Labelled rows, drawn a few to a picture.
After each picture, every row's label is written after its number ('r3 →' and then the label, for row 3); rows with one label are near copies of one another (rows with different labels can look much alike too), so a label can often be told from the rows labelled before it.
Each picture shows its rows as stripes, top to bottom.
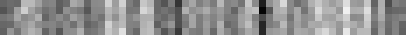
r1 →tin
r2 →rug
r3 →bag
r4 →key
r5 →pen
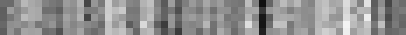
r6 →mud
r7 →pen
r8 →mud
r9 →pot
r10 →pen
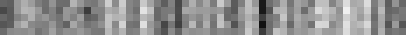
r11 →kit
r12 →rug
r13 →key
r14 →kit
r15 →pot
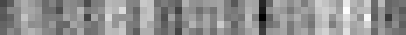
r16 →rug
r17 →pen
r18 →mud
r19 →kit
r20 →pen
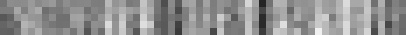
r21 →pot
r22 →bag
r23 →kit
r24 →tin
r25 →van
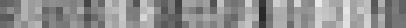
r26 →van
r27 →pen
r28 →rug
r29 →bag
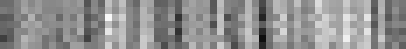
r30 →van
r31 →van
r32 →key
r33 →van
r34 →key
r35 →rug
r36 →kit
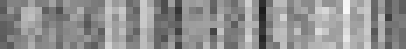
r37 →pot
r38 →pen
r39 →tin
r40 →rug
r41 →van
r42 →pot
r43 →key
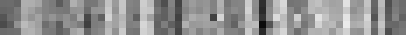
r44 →tin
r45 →tin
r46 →van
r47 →rug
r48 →tin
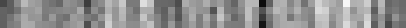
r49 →rug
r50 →van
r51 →kit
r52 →mud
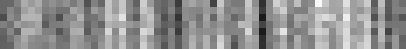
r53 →van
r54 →tin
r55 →pen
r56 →bag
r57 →tin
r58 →kit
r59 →kit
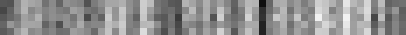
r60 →rug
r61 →kit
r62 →van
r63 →pen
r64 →kit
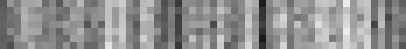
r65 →pen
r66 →kit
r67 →tin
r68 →van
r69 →pen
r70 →kit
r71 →key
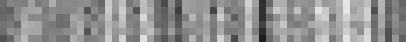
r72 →pot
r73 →van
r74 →kit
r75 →tin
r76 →mud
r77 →kit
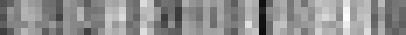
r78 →rug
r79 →pen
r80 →pen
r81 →pot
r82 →rug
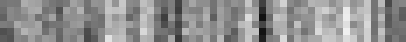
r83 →tin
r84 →pen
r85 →pot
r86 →bag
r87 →rug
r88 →key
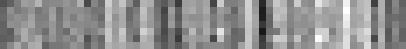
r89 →van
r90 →pot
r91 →pot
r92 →pot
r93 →kit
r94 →van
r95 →bag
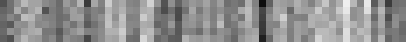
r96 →mud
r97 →bag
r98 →tin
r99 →key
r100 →pen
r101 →rug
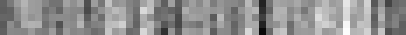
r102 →mud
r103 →rug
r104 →van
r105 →pen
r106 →pot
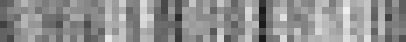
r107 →kit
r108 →pot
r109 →tin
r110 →rug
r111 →van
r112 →key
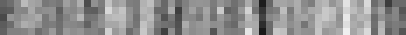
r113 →mud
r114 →key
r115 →pen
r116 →rug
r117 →pot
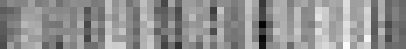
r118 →pot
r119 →van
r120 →van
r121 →mud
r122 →van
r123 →mud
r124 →pen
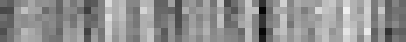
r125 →key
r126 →rug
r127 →key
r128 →key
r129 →mud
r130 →mud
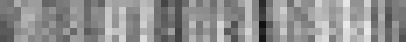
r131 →bag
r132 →tin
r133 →tin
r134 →kit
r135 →key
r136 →kit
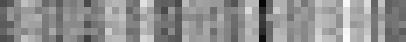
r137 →rug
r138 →pot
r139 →pen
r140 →rug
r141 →pot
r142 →rug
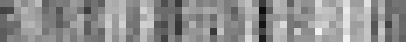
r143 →bag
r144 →rug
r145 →pen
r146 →tin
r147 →van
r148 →pot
